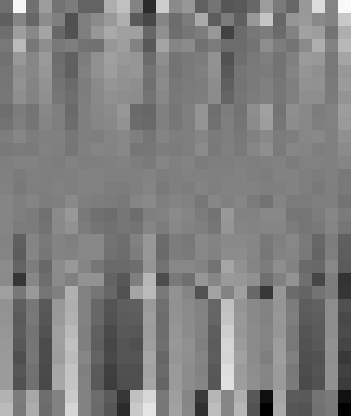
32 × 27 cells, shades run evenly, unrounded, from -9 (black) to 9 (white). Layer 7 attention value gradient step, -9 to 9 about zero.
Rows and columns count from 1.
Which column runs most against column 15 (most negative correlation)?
8
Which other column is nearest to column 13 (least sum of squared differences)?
25
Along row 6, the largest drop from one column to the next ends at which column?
18
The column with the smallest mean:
27
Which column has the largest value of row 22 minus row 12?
12
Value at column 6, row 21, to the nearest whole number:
2
